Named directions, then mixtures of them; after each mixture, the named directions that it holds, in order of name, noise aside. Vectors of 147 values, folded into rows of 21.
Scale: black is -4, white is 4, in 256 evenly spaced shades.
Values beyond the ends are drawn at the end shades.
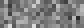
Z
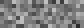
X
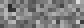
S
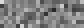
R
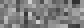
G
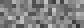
X.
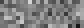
G, X, Z.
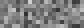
G.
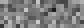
R, S, Z.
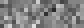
R, Z.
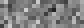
R, S, Z.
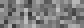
G, Z.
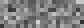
R, S.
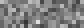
G, R.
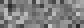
S, X, Z.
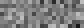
G, R, X.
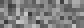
G, X, Z.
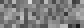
G, X.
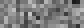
G.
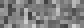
G, Z.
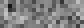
S, X, Z.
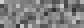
R.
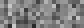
G, Z.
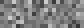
G, X.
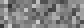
R, S, Z.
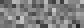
X.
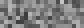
G, X, Z.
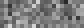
Z.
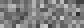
R, S, X.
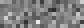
G, R, S.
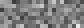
X.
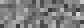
R, S, X.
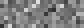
R, Z.
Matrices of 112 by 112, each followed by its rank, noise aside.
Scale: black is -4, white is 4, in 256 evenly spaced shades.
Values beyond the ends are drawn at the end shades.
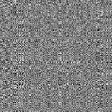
six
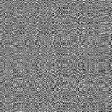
six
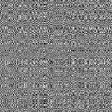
five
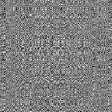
six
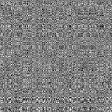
six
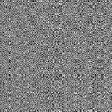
six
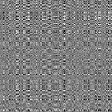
two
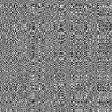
five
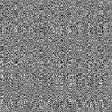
six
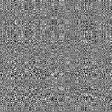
six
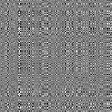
two
